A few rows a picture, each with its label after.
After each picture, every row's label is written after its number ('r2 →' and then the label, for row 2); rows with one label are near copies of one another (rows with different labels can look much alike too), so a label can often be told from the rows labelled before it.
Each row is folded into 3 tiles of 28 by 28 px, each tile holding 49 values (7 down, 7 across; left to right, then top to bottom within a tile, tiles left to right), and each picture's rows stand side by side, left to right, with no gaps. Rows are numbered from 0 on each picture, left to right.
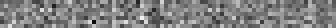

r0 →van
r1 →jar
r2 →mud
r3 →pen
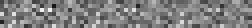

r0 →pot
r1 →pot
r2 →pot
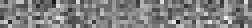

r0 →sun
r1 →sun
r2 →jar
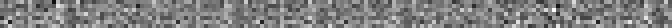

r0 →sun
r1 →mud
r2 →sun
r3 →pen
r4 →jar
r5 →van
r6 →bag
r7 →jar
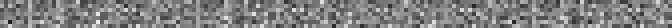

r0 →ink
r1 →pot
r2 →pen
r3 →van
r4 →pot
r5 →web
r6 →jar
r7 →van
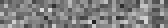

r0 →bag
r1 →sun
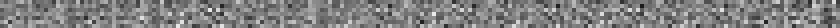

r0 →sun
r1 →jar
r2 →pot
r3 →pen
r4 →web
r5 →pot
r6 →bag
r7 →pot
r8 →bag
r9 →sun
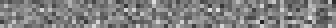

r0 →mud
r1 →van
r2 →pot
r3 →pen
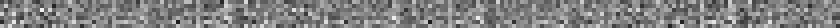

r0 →van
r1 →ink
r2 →sun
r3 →web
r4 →jar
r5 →pen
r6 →ink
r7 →van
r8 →ink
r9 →van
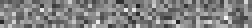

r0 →van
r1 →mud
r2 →jar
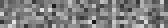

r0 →web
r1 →pen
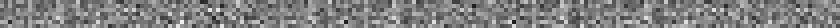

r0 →ink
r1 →pot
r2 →mud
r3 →jar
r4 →pen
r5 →pot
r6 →pen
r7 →sun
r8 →web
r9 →mud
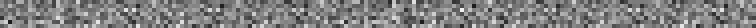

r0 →jar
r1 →mud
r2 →pot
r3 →mud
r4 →sun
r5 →van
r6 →van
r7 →mud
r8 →bag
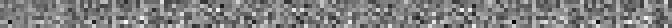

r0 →ink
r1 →ink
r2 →pot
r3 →mud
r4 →pot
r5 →pot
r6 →ink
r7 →ink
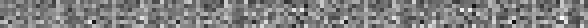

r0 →jar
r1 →pen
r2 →sun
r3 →mud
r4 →pen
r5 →web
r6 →pen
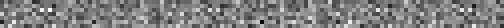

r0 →pot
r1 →jar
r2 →van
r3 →ink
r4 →web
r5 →pot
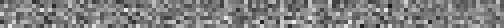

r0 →mud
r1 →mud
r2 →jar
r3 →ink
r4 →bag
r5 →ink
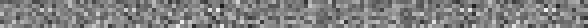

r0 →mud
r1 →bag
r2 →bag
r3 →sun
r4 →pen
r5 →web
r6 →pot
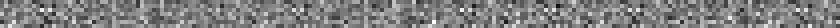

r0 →mud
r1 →jar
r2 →bag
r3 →van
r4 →sun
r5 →web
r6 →van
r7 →mud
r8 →jar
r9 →bag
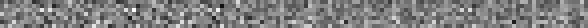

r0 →mud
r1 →bag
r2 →bag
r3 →ink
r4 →jar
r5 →pot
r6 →ink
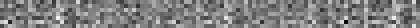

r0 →jar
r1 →mud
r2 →jar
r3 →jar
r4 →pen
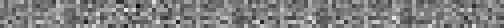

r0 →sun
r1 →van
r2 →pen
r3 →jar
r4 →jar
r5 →bag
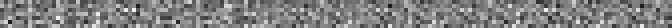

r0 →pen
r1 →pot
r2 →sun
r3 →web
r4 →web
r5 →bag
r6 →mud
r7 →bag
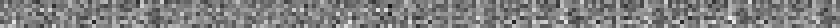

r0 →web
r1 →sun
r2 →van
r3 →web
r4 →web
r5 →pen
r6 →jar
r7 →ink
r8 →jar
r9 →jar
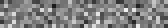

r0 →van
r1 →mud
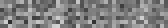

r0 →pen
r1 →pen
